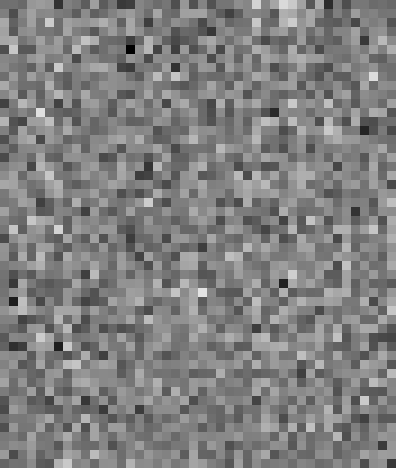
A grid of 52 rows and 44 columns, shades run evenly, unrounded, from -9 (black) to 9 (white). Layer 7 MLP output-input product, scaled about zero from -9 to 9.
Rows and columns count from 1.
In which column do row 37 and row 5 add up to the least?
15
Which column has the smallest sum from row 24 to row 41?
10
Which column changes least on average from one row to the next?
39
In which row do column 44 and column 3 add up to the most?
35
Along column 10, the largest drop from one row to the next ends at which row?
48
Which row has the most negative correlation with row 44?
8
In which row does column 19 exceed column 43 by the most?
38
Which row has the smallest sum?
46
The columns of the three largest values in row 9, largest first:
42, 20, 18
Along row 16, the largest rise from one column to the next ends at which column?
6
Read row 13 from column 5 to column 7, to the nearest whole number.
7 -1 -2
